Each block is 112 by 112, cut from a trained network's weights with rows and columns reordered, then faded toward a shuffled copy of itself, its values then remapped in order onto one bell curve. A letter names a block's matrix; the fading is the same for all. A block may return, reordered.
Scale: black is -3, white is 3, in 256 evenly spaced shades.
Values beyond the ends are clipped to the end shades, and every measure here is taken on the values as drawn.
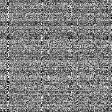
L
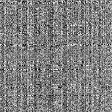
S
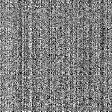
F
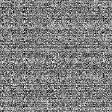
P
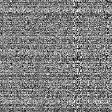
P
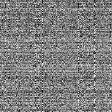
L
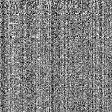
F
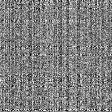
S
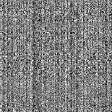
F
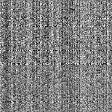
S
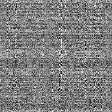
L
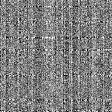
F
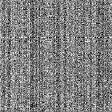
F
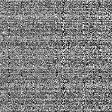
P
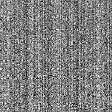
F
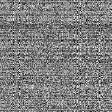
L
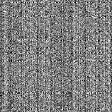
F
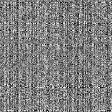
S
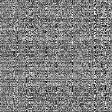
L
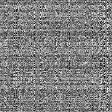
L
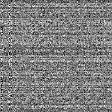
P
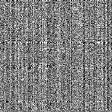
F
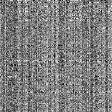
S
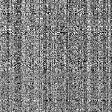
S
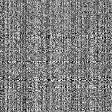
S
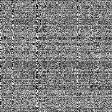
L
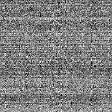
P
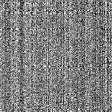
F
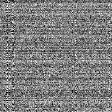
P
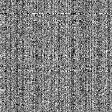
F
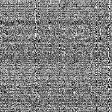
L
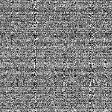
P
